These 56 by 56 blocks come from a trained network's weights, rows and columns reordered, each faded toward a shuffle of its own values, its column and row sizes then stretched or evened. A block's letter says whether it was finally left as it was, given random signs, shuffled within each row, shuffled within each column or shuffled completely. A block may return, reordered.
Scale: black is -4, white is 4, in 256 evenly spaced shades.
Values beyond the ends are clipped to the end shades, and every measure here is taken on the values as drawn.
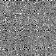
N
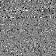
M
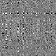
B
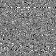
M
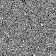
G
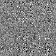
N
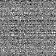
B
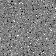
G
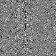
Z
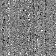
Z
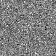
G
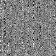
Z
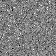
G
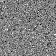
G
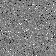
G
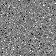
G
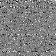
M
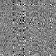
B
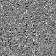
Z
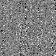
Z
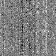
Z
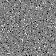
G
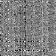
B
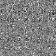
N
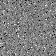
G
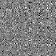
B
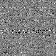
M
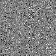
Z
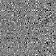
B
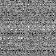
B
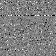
M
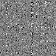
N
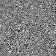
N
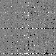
B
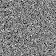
G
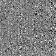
Z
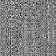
B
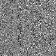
Z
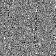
Z
